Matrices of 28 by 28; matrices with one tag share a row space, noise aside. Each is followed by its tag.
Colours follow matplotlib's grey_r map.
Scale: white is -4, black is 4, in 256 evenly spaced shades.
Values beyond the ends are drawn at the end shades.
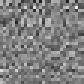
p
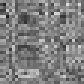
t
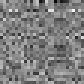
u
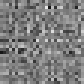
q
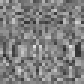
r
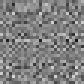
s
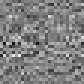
u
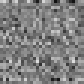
p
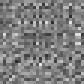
r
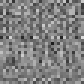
s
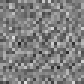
s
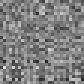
u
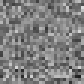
u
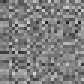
q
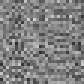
u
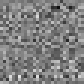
p
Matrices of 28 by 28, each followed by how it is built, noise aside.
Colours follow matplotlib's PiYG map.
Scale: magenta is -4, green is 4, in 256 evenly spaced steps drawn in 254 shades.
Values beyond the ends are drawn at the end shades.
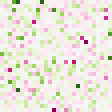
sparse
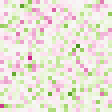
Hankel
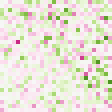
upper triangular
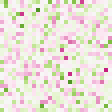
noise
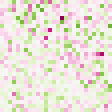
upper triangular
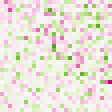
upper triangular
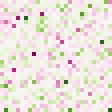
sparse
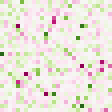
sparse
